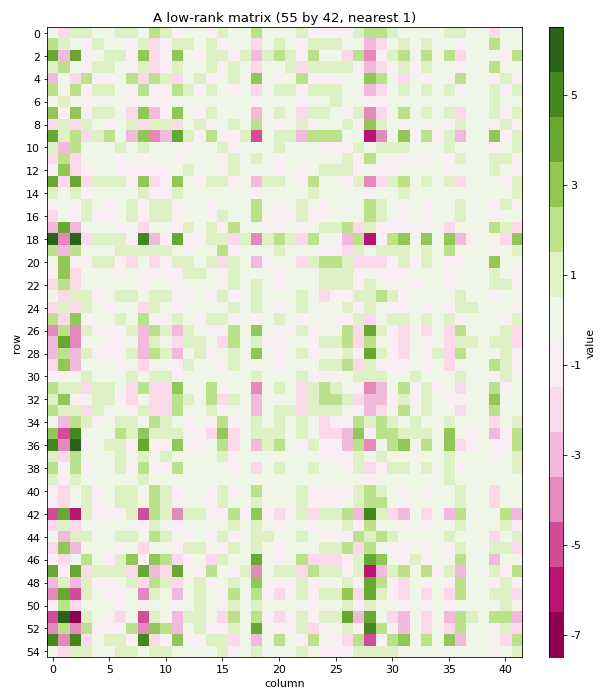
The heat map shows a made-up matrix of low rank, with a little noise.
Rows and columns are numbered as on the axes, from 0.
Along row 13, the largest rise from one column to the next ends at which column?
2
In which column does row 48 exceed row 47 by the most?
28
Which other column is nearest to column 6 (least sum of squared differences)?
30
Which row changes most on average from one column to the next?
18
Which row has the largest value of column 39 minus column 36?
9
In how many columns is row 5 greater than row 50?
21
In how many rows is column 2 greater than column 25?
25
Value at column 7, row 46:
3
